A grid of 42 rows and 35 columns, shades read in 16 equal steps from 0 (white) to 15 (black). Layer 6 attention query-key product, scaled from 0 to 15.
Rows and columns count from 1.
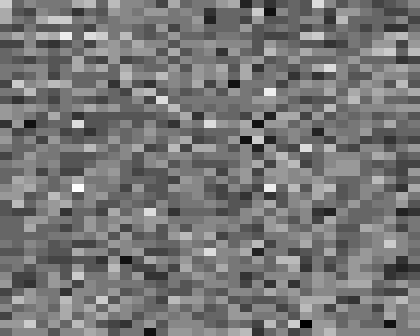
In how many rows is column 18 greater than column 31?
22
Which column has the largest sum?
34
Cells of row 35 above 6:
27
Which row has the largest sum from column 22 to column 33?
4
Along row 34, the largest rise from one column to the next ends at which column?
26
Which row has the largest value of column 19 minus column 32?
7
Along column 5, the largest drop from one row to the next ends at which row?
11
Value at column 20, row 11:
14
